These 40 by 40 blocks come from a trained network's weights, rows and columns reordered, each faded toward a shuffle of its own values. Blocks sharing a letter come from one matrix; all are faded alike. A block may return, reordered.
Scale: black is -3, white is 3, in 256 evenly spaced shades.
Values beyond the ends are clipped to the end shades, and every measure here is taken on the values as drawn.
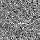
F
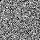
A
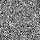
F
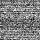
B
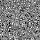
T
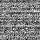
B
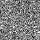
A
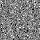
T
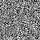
A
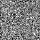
A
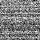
B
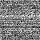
B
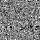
F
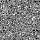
F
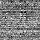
B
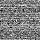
B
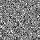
F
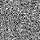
F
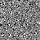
F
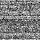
B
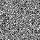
A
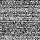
B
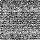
B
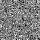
T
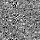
T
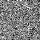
A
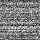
B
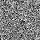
A
